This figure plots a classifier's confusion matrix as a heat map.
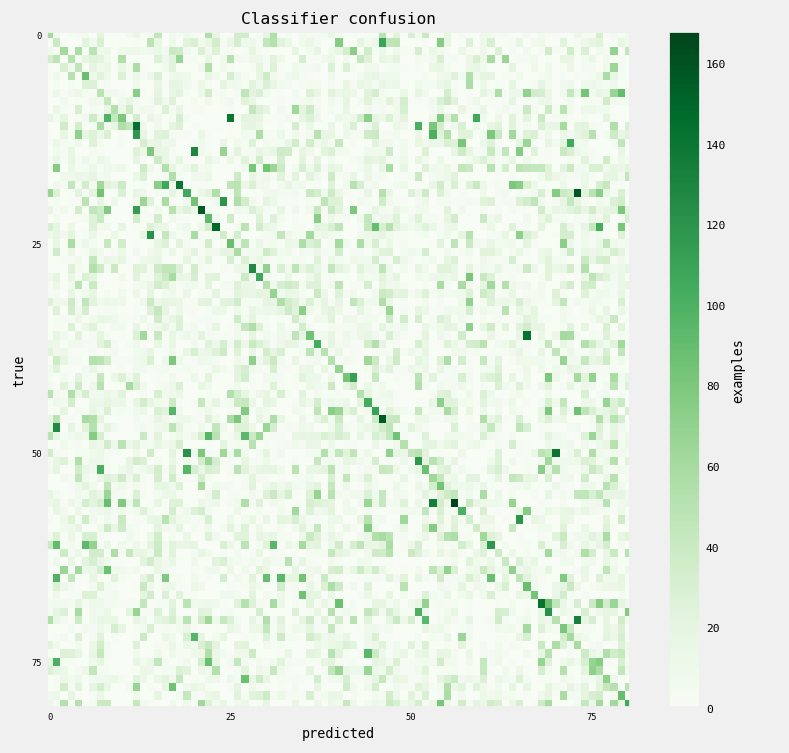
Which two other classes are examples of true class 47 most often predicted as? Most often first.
1, 30
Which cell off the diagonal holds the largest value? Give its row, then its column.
19, 73
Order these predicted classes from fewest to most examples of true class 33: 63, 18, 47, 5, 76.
76, 18, 5, 63, 47
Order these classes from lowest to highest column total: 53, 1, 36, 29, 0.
0, 53, 29, 36, 1
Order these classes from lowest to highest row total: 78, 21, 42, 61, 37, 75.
42, 78, 75, 37, 21, 61
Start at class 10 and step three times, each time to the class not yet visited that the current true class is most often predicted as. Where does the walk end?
66
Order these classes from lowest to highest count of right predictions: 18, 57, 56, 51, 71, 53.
53, 71, 57, 51, 18, 56
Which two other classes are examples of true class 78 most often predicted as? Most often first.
17, 12
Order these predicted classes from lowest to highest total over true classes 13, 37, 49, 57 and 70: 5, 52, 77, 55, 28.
5, 77, 55, 28, 52
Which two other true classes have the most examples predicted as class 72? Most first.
13, 36
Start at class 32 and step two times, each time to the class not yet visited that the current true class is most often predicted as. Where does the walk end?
65
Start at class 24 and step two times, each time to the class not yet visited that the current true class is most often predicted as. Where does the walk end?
20
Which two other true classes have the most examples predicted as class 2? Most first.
64, 80
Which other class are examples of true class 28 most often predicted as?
30
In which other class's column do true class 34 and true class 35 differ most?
58
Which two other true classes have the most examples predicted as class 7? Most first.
52, 19
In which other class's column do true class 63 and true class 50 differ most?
70
